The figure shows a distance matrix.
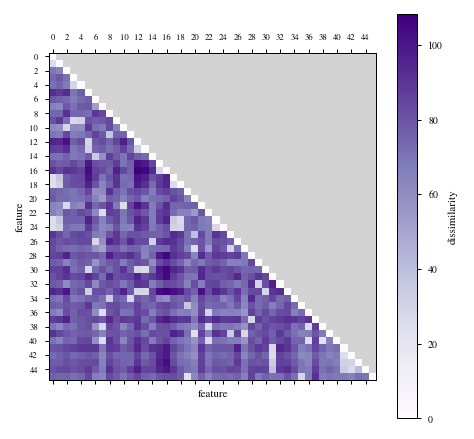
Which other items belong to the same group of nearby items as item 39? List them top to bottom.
20, 25, 27
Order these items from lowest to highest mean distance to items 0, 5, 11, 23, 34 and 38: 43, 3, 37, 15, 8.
8, 3, 43, 15, 37
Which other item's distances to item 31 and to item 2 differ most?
21
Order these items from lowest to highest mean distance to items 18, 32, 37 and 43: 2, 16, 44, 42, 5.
42, 44, 2, 5, 16
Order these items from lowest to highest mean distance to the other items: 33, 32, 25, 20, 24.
20, 24, 25, 32, 33
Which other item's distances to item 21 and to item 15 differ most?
16
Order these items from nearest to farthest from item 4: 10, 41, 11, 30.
10, 11, 30, 41
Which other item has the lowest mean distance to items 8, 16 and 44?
34
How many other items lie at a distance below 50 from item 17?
5
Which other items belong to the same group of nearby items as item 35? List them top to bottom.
19, 45
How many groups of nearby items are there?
13
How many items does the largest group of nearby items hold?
6
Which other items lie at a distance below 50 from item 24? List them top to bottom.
0, 1, 17, 18, 23
